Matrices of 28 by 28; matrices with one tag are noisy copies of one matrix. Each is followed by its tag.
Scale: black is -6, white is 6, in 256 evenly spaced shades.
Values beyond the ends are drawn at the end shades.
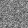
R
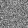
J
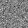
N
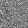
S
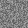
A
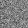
J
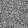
R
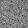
N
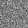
J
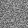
J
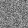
S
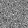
A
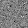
N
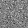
A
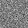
A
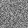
A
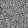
J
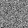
S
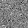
A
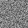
S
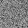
N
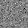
R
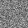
N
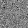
J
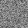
R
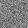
A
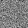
N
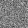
R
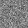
N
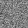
J
